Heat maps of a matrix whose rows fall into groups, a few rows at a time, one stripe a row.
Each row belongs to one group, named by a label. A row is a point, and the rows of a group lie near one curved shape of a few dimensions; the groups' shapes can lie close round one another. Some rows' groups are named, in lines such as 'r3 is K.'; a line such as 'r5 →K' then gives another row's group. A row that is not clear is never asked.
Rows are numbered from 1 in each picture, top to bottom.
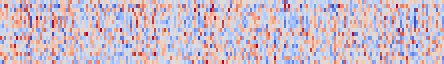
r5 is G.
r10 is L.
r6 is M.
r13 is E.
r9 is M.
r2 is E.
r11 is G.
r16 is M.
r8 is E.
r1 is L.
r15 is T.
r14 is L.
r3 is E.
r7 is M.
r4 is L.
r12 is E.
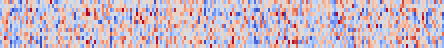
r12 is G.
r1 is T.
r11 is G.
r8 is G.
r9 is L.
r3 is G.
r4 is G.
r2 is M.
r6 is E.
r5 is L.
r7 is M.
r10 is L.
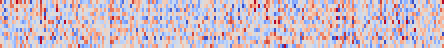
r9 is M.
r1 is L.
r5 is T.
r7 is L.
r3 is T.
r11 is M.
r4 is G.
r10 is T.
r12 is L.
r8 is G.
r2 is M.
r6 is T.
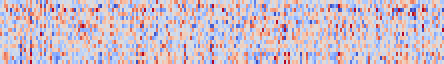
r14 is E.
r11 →E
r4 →G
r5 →M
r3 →M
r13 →E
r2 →E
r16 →E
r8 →L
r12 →E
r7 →L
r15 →T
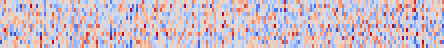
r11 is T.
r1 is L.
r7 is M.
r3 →G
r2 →E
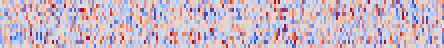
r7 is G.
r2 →M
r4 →T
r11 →M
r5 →G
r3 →L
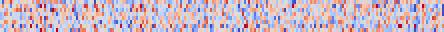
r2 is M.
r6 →E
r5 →G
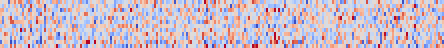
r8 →E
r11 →G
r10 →T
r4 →M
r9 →T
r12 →E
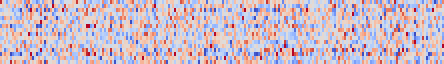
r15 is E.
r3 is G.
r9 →G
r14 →G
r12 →L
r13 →T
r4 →M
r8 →M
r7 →G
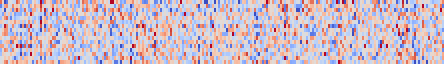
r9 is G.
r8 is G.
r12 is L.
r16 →E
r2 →T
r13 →T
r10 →E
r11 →T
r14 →E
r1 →T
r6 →L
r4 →M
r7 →E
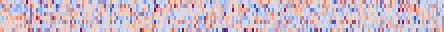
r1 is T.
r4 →E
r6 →T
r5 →M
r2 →M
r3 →G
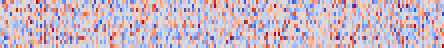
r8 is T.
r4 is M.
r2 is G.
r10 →L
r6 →E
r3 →M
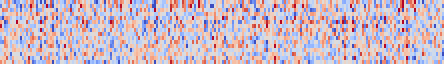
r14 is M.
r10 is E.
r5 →M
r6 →T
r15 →G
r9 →E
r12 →T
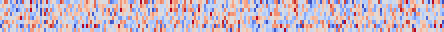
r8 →G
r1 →L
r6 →M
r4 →G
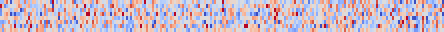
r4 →G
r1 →M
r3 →T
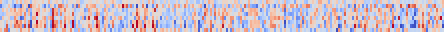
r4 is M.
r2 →G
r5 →T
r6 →M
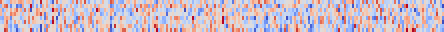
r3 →M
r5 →M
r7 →G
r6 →M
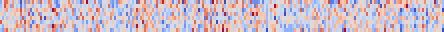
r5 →G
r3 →M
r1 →E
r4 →E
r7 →M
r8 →M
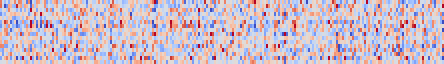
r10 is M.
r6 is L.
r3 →L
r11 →L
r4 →T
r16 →L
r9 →L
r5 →L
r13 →M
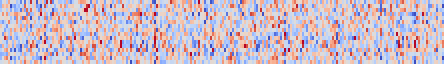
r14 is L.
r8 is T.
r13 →E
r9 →G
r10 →G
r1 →L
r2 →G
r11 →E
